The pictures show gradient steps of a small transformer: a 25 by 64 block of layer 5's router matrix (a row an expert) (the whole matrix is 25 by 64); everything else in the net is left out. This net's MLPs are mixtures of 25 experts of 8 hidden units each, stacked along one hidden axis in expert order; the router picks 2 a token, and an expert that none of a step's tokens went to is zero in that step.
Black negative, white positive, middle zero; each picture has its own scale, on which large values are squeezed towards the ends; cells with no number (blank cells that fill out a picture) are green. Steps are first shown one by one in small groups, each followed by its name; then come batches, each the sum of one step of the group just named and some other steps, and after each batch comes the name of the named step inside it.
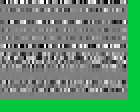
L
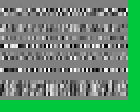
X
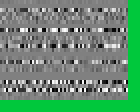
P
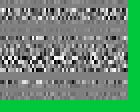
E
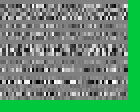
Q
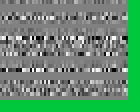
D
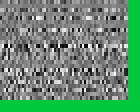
P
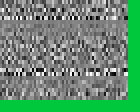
E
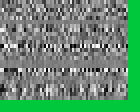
X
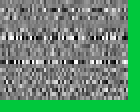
P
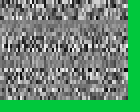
Q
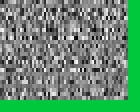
E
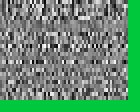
D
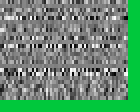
X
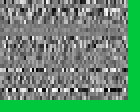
L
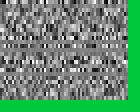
L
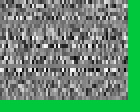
Q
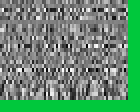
X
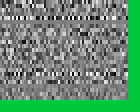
E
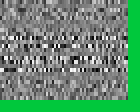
Q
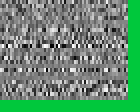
P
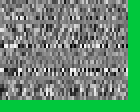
X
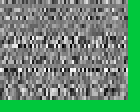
X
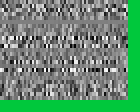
X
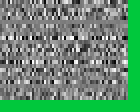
Q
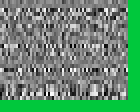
X
